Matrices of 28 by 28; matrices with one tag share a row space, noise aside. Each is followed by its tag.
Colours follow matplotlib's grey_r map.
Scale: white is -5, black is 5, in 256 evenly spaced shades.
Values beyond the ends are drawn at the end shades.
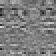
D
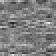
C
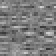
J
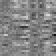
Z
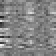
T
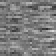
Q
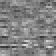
J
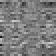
D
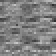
Q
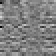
D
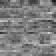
Q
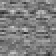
C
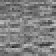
Q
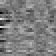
T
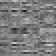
J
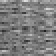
J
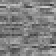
Q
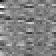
T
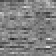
C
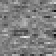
Z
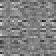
D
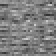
J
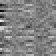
T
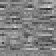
Q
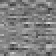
C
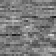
Q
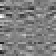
T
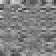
D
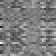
D
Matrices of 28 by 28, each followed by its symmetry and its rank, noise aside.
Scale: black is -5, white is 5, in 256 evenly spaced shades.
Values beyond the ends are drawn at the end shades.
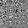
antisymmetric, rank four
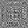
antisymmetric, rank four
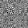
antisymmetric, rank four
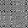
symmetric, rank two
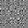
no symmetry, rank four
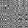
no symmetry, rank three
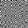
no symmetry, rank three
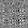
no symmetry, rank three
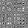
symmetric, rank three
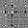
symmetric, rank two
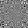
antisymmetric, rank four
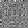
no symmetry, rank three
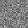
no symmetry, rank four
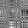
antisymmetric, rank two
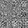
antisymmetric, rank four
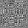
antisymmetric, rank four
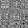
no symmetry, rank four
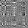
no symmetry, rank three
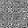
symmetric, rank three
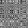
no symmetry, rank three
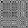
symmetric, rank two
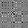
symmetric, rank two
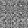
no symmetry, rank three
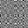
antisymmetric, rank two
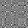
no symmetry, rank three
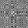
symmetric, rank two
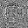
antisymmetric, rank four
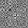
symmetric, rank four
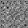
symmetric, rank four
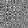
antisymmetric, rank two
